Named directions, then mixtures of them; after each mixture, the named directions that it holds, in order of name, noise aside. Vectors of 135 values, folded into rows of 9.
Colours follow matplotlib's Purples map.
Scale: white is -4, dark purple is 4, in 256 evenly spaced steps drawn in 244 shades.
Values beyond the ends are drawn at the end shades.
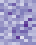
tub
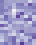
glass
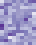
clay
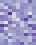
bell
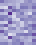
bell, clay.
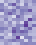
tub.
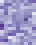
clay.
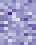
bell.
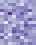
bell, tub.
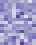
glass, tub.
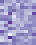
bell, clay.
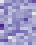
clay.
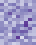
tub.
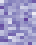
clay.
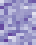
clay.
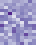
bell, tub.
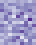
glass, tub.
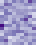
bell, clay.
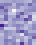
clay, glass.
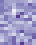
glass.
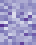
bell, glass.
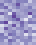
bell.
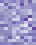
bell, tub.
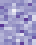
clay, glass.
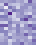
bell.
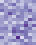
tub.
